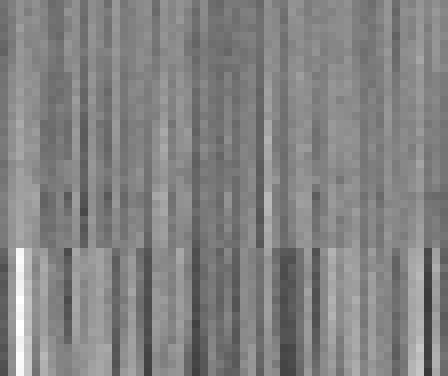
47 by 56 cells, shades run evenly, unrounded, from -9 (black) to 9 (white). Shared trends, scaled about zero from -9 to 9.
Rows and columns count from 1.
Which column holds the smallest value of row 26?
11
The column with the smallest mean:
25
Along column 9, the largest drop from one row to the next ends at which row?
32
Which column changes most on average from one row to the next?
9
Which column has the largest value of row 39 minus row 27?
3
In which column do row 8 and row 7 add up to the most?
53
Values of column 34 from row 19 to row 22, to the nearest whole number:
3 3 2 2
